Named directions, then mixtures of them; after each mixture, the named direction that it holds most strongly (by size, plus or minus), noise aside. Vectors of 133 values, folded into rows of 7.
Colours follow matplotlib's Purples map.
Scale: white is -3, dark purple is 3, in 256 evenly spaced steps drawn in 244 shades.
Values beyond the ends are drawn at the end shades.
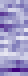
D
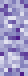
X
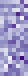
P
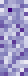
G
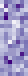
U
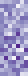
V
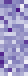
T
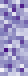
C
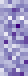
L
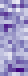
D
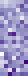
T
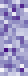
C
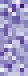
C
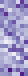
V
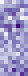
L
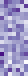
T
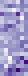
P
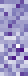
V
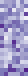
G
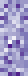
U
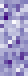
U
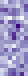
L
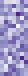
P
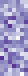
X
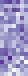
P
